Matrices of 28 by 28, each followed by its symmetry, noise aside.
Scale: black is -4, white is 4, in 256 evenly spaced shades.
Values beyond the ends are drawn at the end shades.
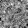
symmetric.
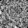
symmetric across the other diagonal.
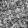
same after a half turn.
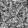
antisymmetric.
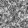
same after a half turn.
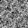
symmetric.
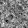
symmetric across the other diagonal.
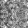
mirrored top to bottom.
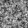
no symmetry.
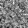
symmetric across the other diagonal.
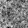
mirrored top to bottom.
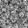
no symmetry.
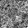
symmetric.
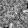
symmetric.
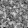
symmetric across the other diagonal.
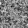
same after a half turn.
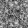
same after a half turn.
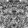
mirrored left to right.
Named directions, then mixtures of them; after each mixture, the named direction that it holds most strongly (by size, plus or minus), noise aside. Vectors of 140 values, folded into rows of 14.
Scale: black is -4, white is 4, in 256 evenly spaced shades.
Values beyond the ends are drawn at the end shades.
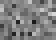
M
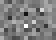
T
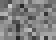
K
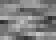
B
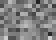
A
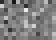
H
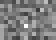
H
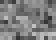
B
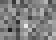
H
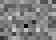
T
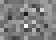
T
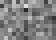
H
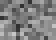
K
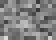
A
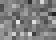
M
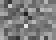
T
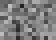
K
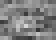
B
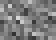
M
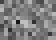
M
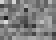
H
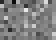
H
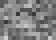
A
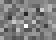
T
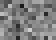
K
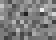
M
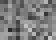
K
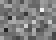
T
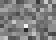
A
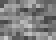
B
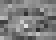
B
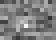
B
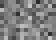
A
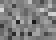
M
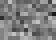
M
